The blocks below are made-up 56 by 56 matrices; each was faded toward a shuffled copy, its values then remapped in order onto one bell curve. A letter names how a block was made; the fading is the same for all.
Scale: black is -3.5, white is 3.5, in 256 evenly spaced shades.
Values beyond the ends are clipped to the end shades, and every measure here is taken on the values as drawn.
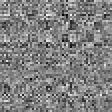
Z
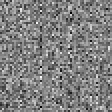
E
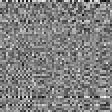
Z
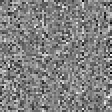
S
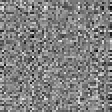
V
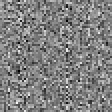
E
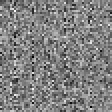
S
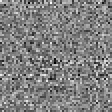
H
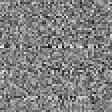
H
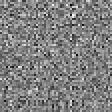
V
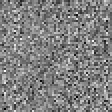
S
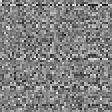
Z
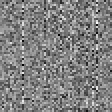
E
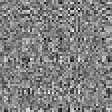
V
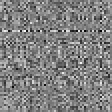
Z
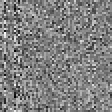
E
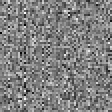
E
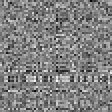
Z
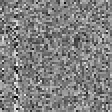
S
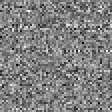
H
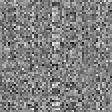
V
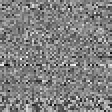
H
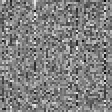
E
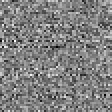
H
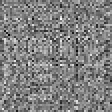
V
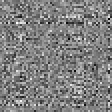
V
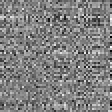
Z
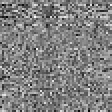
H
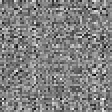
V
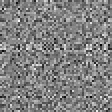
V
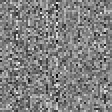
E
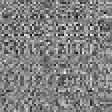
Z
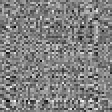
Z
